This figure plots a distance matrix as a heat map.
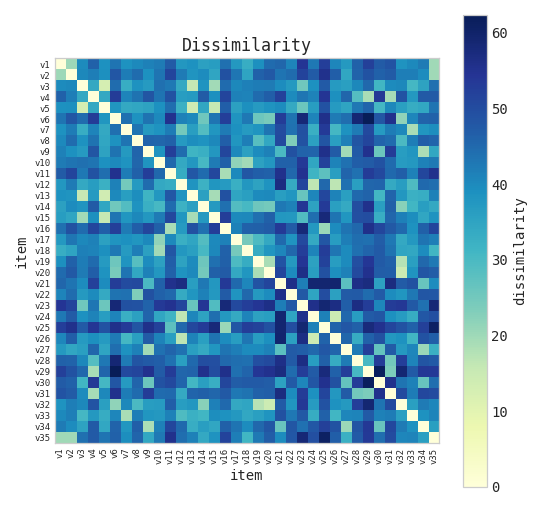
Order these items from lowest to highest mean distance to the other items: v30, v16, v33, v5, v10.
v5, v33, v10, v30, v16
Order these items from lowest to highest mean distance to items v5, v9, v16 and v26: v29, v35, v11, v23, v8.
v11, v8, v35, v23, v29
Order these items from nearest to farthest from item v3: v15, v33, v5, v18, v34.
v5, v15, v33, v34, v18
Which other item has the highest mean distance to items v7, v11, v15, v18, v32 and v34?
v29
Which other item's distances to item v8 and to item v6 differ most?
v22
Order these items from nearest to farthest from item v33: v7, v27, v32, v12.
v7, v12, v32, v27
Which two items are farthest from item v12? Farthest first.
v21, v23
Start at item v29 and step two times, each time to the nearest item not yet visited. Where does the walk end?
v31
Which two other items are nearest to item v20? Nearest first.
v32, v19
